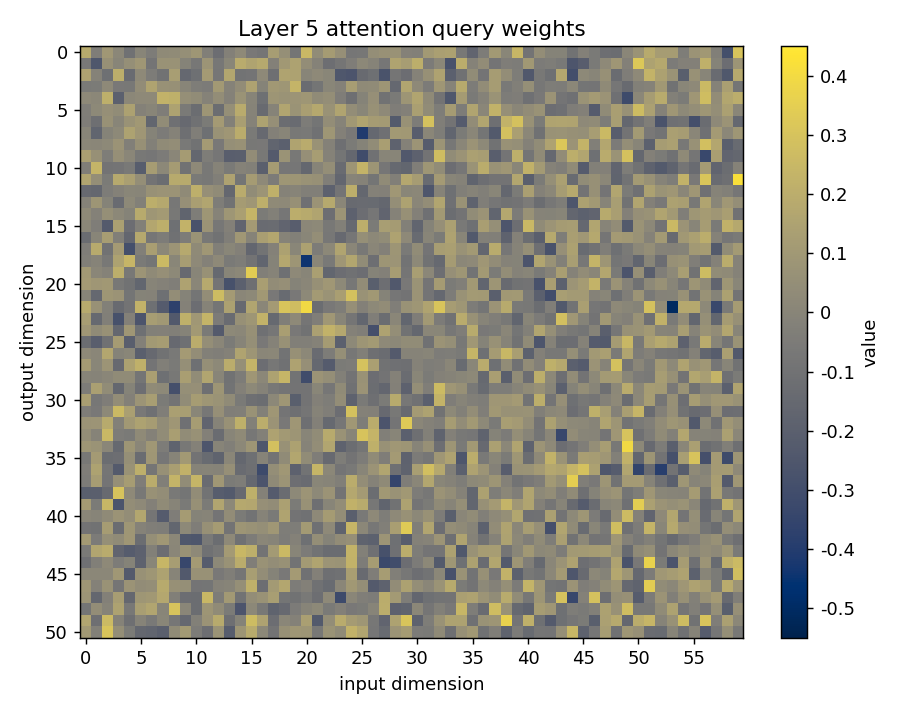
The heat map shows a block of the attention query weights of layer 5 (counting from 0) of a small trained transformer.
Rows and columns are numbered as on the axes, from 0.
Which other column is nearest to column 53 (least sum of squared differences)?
11
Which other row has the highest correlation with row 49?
39
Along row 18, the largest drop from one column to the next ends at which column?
20
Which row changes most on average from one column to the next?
44
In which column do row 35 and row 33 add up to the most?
49
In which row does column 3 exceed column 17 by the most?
38
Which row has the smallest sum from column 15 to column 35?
7
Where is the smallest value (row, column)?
22, 53
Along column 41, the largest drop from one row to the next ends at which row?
25
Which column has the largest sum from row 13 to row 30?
56
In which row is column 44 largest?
37
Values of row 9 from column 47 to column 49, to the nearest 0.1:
0.2 0.1 0.3
